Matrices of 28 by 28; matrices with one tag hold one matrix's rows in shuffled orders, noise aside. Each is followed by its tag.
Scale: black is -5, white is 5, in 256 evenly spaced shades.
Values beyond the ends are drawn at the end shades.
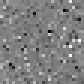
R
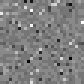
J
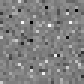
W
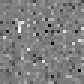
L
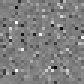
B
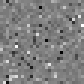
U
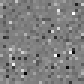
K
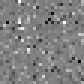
L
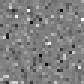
U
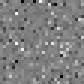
B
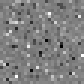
U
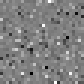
W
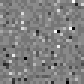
K
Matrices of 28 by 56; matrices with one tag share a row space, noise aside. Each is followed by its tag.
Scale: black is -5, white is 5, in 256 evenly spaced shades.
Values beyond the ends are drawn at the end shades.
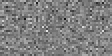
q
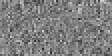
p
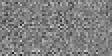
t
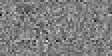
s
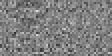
s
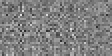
t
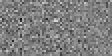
t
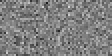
s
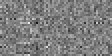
s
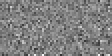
p
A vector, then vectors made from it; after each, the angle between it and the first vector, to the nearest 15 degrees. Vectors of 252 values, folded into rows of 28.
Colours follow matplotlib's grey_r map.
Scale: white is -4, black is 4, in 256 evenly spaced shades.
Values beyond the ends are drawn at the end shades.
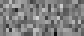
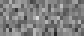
15 degrees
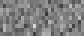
105 degrees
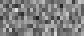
150 degrees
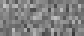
60 degrees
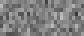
120 degrees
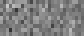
45 degrees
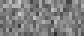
45 degrees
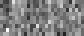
75 degrees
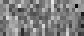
75 degrees
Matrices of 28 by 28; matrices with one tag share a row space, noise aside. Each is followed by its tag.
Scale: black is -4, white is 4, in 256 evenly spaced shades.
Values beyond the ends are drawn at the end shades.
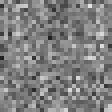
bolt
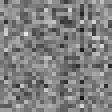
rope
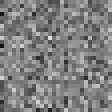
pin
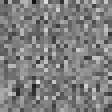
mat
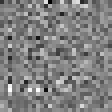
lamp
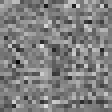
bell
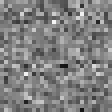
rope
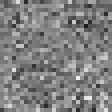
bell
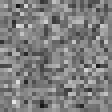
bell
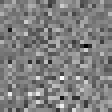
lamp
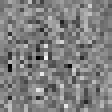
lamp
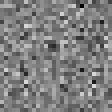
rope
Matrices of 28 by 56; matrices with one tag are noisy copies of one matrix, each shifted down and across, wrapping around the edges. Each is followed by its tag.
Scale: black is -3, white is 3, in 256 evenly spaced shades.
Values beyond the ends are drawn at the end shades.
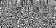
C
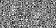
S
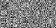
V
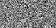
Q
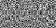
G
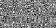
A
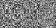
G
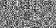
V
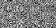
A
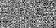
S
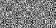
V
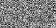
A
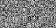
C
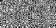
A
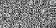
V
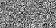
C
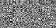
A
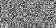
A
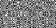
A
